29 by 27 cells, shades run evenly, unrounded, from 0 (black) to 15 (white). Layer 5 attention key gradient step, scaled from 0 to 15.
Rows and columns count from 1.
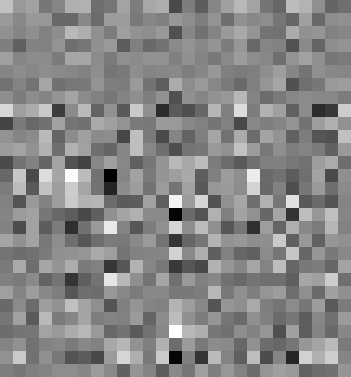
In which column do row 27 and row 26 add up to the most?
14
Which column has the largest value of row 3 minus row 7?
23
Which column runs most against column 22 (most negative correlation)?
15
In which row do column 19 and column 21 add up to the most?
9
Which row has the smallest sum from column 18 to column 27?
25
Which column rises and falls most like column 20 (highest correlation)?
2
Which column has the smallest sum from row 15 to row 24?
7
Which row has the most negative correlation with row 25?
19
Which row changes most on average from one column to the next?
28
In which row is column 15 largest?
26
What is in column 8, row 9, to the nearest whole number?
6
